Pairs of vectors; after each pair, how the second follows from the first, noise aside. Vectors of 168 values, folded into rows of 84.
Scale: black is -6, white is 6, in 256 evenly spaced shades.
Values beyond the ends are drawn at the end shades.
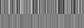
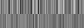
negated.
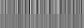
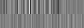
negated, partly zeroed.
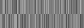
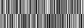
wrapped around, negated, scaled up.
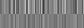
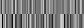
wrapped around, negated, scaled up.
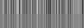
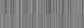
shrunk.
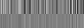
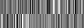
wrapped around, negated, scaled up.
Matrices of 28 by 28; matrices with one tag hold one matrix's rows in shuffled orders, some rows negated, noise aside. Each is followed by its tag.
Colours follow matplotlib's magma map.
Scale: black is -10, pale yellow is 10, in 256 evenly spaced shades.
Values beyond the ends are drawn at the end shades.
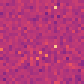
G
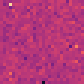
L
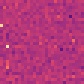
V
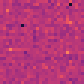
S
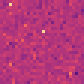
L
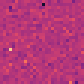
L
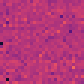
V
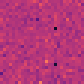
G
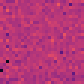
V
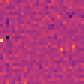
V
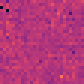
V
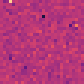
L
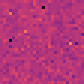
L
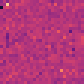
V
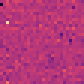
V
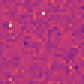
L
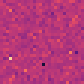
L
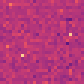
S
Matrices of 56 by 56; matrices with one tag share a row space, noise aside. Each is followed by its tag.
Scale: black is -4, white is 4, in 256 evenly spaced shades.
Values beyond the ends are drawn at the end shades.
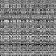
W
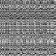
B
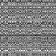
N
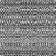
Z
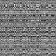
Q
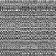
Z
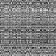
W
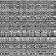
B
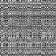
N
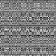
W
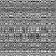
Q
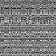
W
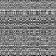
Q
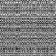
Z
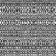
Z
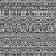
W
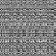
B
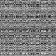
Q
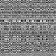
W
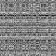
Q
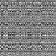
N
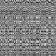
Q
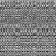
Z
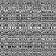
N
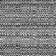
Z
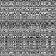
Q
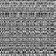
B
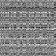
B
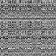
N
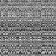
N
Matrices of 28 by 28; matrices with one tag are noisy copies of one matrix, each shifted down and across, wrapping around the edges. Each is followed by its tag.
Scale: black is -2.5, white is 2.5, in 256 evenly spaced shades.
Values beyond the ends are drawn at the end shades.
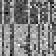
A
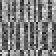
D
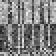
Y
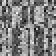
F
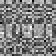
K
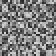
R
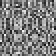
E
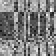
Y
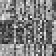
A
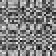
K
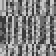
D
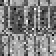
Y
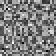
R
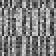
D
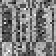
F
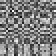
K
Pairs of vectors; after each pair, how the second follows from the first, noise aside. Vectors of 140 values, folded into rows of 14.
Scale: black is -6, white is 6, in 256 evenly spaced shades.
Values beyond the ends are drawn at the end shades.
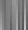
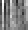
reversed, scaled up.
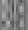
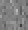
wrapped around, partly zeroed.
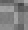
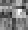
wrapped around, negated, scaled up.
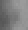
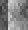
wrapped around, negated, scaled up.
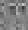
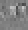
negated, partly zeroed.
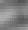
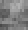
wrapped around.
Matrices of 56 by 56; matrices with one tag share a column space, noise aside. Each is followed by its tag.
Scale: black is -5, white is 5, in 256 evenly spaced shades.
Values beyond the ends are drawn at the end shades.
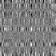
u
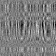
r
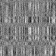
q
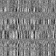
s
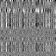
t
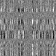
s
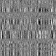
s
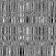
q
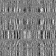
s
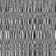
s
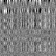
t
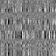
s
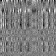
t
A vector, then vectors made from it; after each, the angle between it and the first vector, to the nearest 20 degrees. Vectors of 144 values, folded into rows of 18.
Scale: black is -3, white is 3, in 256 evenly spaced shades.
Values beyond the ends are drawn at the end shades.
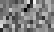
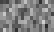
80 degrees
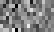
80 degrees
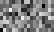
60 degrees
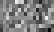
100 degrees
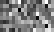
100 degrees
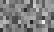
40 degrees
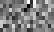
20 degrees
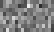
100 degrees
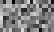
80 degrees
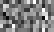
60 degrees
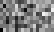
60 degrees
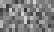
60 degrees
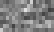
140 degrees
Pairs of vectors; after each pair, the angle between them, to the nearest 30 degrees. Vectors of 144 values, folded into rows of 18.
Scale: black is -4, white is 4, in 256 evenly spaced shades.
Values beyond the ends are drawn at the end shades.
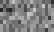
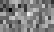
30 degrees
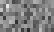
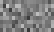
60 degrees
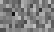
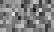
150 degrees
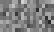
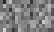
120 degrees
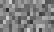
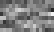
120 degrees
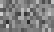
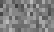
120 degrees
